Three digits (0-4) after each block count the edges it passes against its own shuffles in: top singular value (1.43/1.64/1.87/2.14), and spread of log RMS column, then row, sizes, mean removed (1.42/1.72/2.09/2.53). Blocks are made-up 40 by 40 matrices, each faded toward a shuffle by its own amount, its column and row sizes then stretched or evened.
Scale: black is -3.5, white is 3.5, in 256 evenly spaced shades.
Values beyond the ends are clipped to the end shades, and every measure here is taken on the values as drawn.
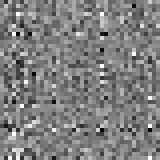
1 3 2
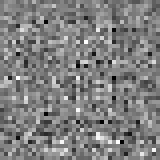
1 0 3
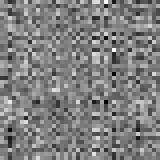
4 4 1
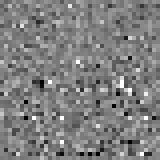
0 0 3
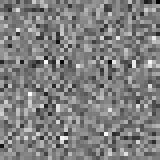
2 1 2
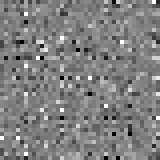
0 2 2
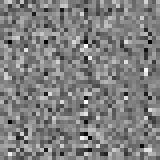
1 3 1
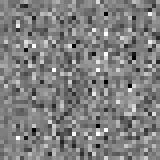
1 3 0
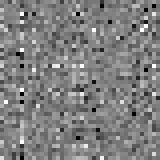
2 2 0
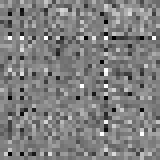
3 3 2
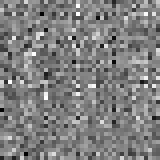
2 1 2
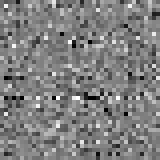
0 0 2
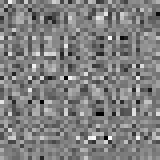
4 1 4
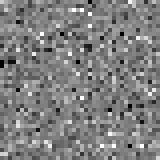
0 0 0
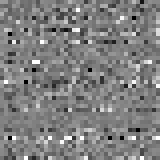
0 0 4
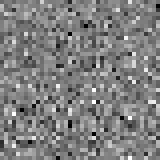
3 1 0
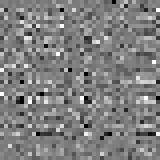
4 1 2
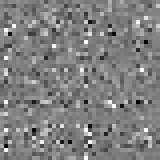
1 2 2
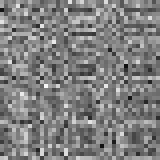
4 1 0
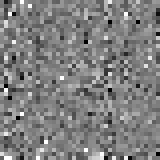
1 3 1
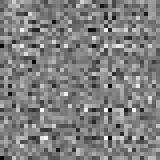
3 0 3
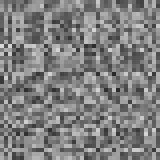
4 0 3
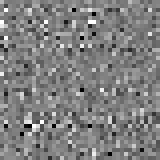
2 1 2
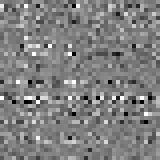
1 0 4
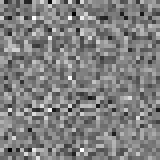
3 1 2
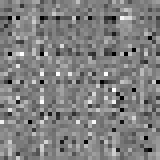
3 2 2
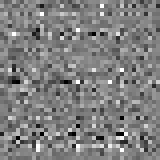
0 2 4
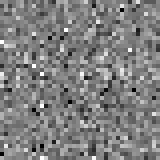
0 2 0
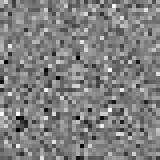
0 0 0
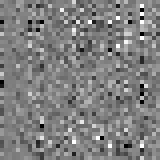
2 4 0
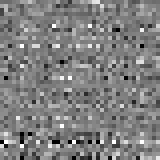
3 1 4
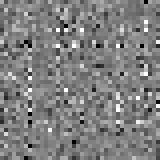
0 3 2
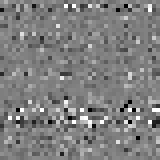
1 1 4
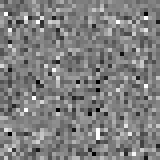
0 1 1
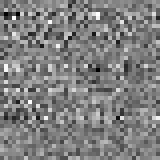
2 1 3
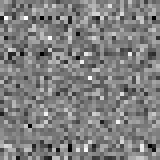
2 0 3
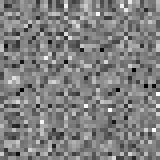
4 0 0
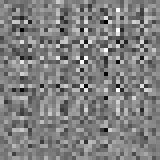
4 4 3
